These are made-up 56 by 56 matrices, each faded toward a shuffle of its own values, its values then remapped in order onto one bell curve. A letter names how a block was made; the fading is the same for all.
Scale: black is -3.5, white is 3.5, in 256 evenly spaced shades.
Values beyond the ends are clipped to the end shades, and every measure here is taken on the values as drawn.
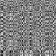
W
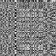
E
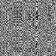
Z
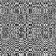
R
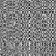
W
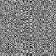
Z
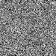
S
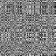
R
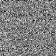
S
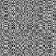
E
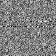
S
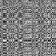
R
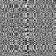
E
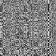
Z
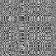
W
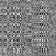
E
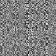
Z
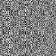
Z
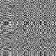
R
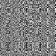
Z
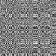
R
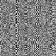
Z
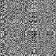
Z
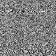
S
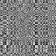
W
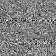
S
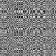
R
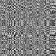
E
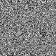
S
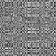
W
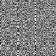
Z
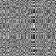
W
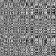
R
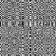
W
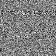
S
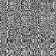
Z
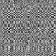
W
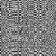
E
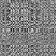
R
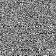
S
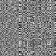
E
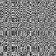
W
